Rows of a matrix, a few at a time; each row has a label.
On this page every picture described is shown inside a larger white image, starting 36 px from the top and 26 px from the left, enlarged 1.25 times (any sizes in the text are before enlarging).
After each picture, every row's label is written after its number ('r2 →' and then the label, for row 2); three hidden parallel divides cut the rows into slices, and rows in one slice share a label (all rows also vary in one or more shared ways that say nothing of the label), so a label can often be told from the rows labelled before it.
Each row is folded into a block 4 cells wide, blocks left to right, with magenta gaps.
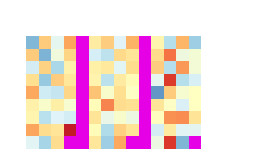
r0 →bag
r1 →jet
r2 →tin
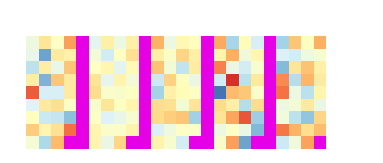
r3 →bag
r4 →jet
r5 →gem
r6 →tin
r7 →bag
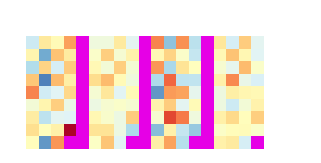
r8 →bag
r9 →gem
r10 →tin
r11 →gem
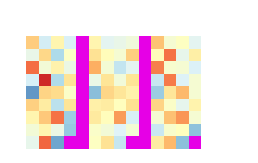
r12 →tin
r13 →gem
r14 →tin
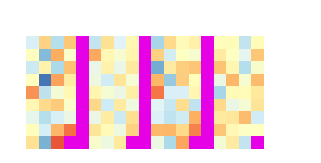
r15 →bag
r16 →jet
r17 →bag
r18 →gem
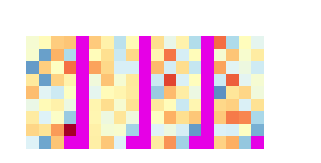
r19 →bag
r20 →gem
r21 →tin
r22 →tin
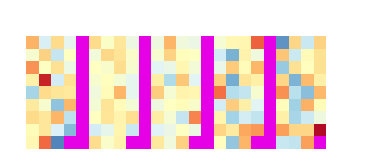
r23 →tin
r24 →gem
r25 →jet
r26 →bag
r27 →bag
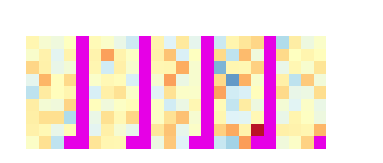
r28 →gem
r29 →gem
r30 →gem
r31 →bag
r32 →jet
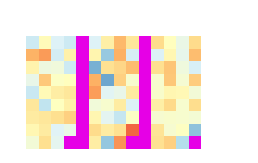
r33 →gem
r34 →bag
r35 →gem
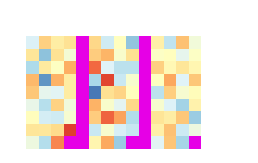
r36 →bag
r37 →tin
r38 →gem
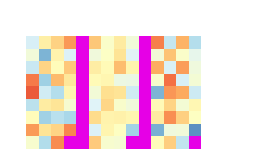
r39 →bag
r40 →gem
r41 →tin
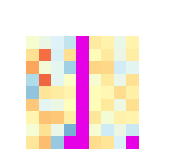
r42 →tin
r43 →gem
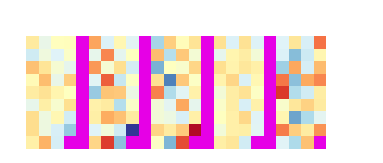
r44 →gem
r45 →tin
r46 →bag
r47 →gem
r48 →bag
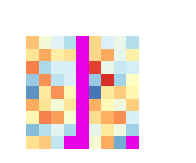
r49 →tin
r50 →tin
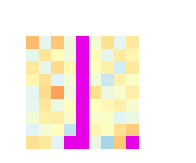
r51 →gem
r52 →jet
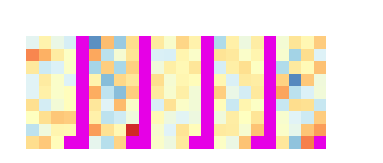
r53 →gem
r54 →bag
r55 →jet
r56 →jet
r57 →bag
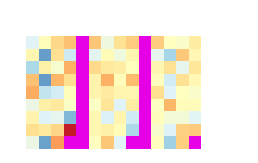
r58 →bag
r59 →gem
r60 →jet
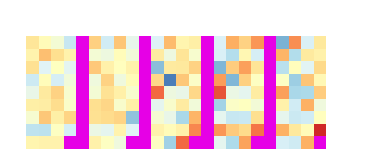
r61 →gem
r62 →gem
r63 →bag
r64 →bag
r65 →bag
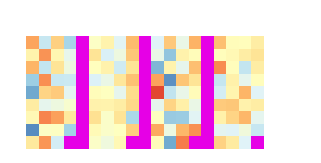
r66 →tin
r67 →jet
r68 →bag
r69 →gem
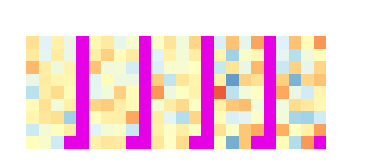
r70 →gem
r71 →gem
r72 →jet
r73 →bag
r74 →bag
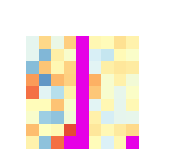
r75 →bag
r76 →jet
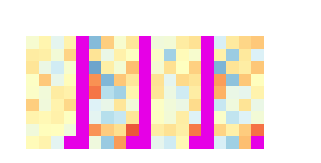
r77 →gem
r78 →bag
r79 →jet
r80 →bag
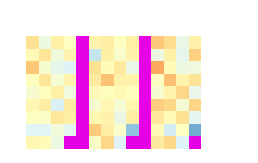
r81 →gem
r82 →gem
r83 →gem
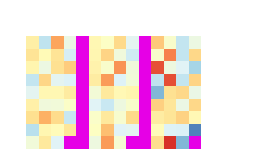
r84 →gem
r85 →gem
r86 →tin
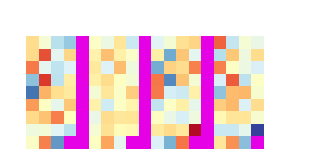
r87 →tin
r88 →gem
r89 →bag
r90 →tin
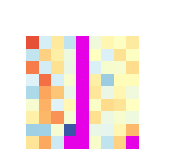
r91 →tin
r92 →jet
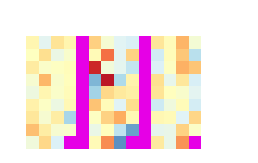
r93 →gem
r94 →tin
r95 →jet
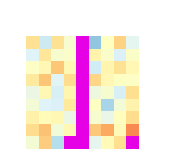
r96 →gem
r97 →jet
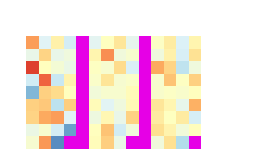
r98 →tin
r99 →gem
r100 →gem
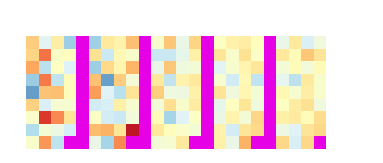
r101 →tin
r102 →bag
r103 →jet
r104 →jet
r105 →jet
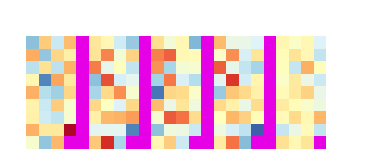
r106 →bag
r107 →tin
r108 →tin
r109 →tin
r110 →gem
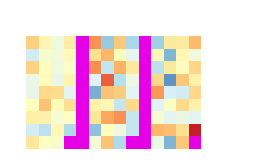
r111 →gem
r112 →tin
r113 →bag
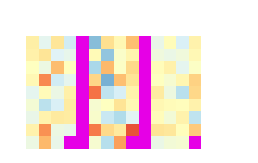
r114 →gem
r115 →bag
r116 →jet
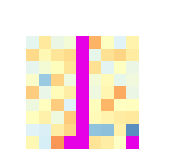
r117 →jet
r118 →gem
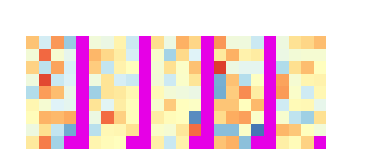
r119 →tin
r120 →gem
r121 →jet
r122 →tin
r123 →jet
